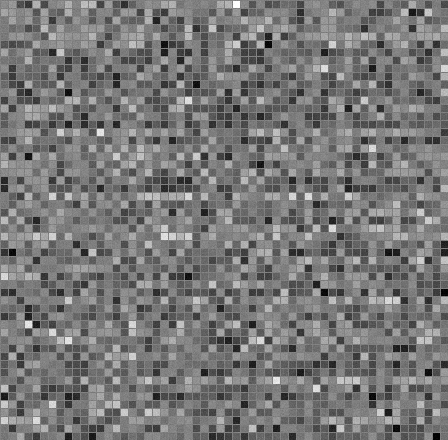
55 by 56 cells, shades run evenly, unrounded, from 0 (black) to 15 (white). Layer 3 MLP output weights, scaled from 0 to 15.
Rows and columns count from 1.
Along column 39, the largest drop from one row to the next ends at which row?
34
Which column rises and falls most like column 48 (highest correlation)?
21
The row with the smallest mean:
16
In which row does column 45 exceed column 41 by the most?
37
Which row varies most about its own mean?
6
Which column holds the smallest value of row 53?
30
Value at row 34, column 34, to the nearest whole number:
4
